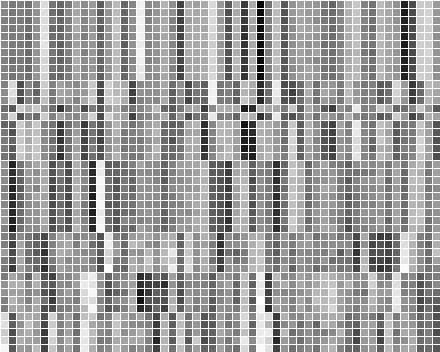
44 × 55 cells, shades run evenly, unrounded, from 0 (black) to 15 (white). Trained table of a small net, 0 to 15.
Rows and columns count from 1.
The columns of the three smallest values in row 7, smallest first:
33, 51, 31
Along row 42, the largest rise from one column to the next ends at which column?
7
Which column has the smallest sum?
2
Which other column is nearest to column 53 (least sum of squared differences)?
30
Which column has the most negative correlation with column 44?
52
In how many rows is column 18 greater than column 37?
23
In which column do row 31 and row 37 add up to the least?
6
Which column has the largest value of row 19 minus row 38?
53
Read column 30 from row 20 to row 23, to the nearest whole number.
9 9 10 10
